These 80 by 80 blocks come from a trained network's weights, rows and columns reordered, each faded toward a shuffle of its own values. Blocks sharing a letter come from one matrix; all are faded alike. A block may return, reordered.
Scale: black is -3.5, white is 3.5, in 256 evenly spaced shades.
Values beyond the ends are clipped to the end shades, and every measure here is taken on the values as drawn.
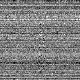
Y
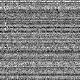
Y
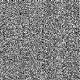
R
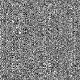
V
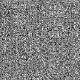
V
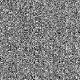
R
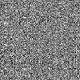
R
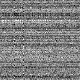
Y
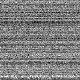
Y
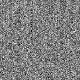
R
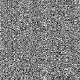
V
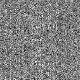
V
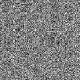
R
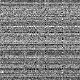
Y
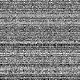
Y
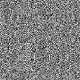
R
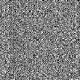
V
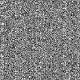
V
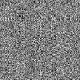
R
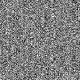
R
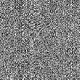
R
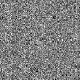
V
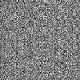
R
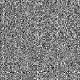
V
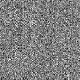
V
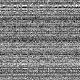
Y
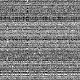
Y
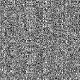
V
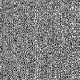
V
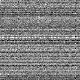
Y
